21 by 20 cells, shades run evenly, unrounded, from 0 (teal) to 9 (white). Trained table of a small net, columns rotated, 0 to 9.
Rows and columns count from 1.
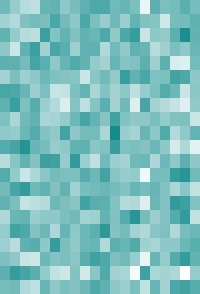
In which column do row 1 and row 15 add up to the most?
15
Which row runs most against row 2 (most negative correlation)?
7
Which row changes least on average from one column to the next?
14
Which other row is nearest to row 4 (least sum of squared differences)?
18
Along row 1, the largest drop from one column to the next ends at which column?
16
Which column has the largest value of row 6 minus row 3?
9
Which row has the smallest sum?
3
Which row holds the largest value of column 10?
12
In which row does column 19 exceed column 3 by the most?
20
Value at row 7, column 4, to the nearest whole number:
5
